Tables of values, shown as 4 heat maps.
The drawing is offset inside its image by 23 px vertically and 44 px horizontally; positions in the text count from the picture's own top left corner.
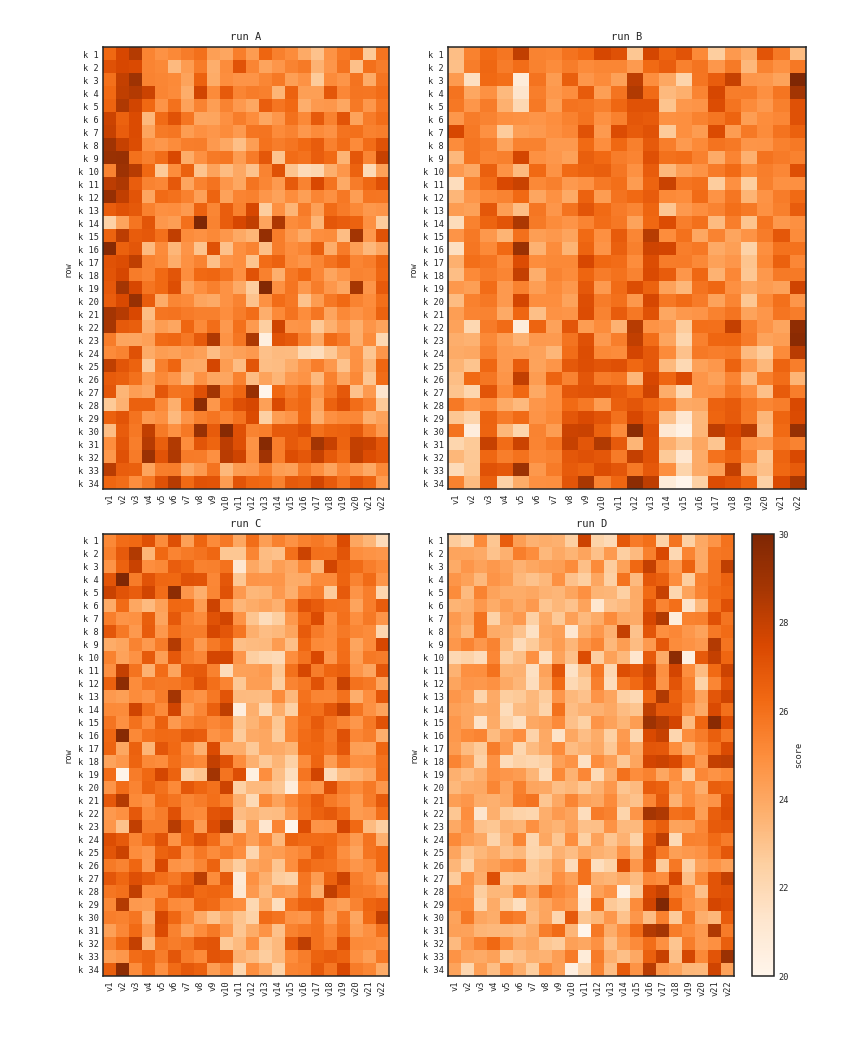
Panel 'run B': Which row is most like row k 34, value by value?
k 30
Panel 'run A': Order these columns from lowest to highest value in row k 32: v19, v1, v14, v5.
v1, v14, v19, v5
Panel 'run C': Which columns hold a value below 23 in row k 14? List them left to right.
v11, v13, v15
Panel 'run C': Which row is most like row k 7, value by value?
k 10
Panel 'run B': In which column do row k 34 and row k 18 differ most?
v14
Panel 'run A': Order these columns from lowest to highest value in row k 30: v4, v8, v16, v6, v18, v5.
v6, v5, v18, v16, v4, v8
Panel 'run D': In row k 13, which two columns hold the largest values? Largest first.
v17, v22
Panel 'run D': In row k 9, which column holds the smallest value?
v6
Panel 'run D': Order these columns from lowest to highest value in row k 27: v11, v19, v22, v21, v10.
v19, v10, v11, v21, v22
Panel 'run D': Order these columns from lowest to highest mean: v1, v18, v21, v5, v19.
v5, v1, v19, v18, v21
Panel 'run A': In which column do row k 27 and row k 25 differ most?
v22
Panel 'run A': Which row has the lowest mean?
k 24
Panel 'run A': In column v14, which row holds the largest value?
k 14
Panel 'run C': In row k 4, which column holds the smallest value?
v11
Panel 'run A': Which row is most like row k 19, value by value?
k 15
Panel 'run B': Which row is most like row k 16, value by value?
k 18
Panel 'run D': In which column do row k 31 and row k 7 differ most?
v18
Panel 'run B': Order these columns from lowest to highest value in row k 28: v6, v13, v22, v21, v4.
v4, v6, v21, v13, v22
